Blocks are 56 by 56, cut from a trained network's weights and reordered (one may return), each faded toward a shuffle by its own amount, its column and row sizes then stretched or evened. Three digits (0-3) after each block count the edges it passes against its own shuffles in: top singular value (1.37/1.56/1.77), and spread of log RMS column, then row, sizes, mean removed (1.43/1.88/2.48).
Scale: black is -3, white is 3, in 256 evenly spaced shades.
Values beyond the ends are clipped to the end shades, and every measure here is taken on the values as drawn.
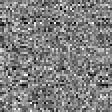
3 0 2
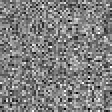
3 2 0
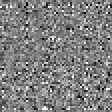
1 2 2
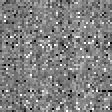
0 0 2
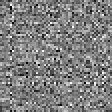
3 2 2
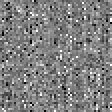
1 2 0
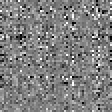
1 3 2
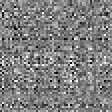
3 2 3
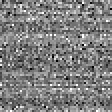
2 0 1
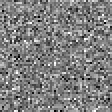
0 0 1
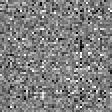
0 2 2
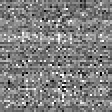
2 1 2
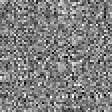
3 1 1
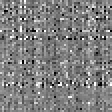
3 0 3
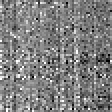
3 0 2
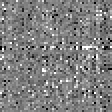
1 2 2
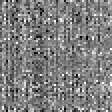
3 0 2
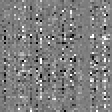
2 3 2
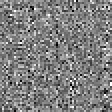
1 2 0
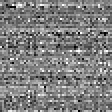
3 0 3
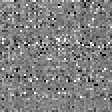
0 0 3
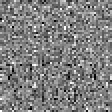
2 2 1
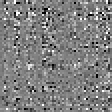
0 3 3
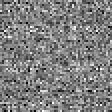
1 0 2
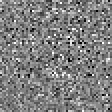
0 1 2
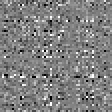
1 3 3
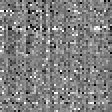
2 0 2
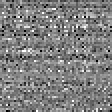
1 0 3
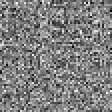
2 0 0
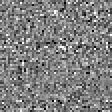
0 0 2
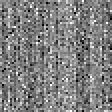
3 1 0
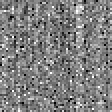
2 0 0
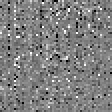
0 3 1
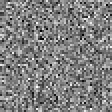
2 1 0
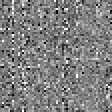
0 3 1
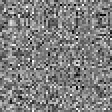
3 2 1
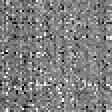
2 1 2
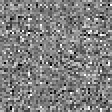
2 2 2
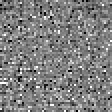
0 1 0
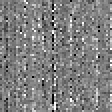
3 3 0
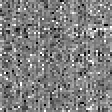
2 0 1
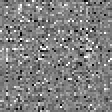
0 1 1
